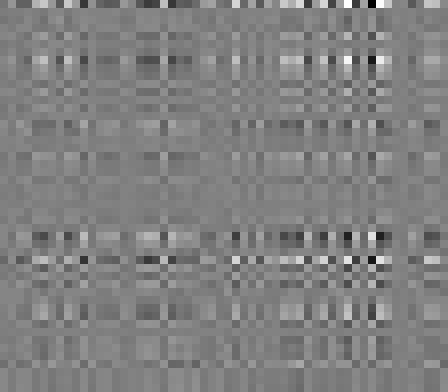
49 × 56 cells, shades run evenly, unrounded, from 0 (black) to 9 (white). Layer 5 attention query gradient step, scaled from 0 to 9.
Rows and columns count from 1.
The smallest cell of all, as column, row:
47, 1
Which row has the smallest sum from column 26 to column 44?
30
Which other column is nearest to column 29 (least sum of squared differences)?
15
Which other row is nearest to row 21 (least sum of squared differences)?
22
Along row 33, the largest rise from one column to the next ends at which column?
48
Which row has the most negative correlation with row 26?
18
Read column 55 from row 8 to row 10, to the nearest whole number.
6 5 5
